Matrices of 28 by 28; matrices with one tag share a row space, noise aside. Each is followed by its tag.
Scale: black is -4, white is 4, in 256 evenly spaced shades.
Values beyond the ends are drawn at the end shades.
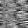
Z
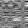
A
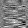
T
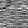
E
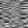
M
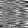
Z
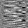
T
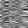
M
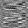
T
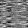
E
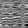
A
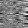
Z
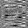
T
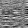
A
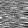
M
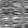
A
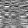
M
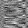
T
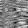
Z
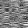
M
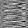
T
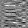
T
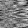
Z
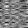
M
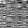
E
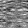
E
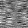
E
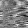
Z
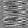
T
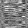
T
